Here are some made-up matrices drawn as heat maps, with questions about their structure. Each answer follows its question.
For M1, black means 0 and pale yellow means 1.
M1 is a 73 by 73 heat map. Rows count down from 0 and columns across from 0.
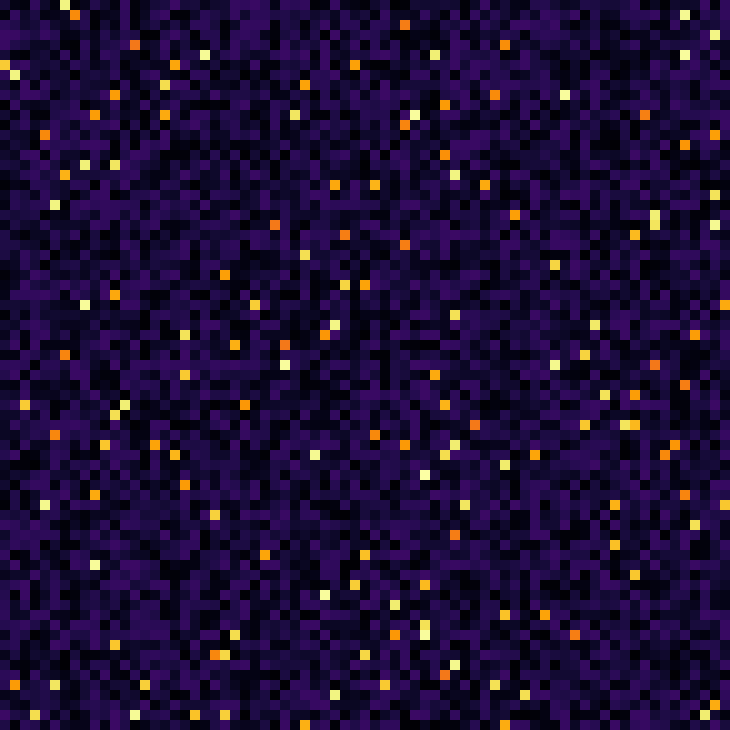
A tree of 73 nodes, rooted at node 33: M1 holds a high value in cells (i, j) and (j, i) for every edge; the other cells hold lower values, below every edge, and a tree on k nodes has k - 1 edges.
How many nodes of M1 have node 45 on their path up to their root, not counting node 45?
11
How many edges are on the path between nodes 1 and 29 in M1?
5
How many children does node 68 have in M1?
4
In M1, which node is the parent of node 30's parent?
16
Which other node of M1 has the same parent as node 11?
56
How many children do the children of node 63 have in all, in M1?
4
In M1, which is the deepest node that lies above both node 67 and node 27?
22
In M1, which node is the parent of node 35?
58
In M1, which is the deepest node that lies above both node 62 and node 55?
36
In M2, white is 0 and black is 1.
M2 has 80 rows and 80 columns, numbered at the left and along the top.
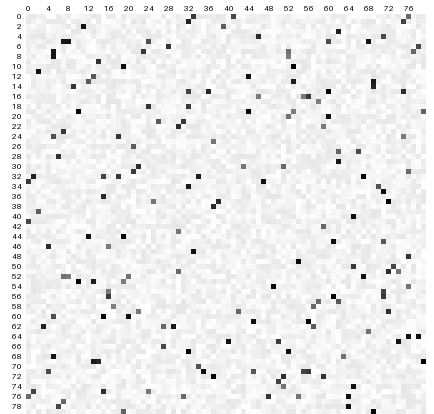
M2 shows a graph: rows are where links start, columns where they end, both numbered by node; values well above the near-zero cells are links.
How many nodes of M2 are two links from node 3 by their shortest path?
3
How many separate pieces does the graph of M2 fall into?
7
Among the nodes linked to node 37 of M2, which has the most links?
node 72
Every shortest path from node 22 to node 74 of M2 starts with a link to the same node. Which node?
node 30
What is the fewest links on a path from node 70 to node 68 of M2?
6
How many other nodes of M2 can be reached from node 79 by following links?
9
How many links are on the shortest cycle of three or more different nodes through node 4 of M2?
5
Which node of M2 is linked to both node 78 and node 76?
node 64
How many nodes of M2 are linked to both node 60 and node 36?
1
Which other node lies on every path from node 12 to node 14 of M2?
node 69
